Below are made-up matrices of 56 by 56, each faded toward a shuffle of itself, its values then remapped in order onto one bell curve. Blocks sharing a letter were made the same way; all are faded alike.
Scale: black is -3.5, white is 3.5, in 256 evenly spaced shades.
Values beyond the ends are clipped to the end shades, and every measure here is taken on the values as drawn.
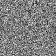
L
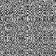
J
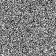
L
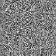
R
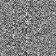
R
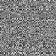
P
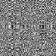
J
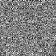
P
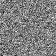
L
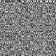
P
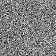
L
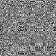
P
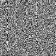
R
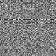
P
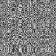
J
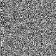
R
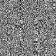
R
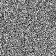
L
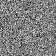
L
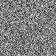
L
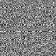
P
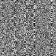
R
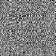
P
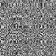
J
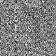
R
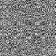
J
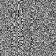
R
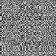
J
